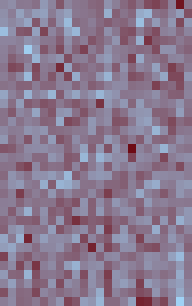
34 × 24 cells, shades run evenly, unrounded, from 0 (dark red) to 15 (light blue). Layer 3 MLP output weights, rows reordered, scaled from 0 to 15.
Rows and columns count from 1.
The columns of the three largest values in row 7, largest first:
5, 18, 14
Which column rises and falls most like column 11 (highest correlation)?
13
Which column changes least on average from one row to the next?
24
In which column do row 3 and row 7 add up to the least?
17
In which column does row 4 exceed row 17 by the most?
1
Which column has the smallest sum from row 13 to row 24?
22
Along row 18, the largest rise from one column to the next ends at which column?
11
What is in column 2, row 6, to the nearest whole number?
8
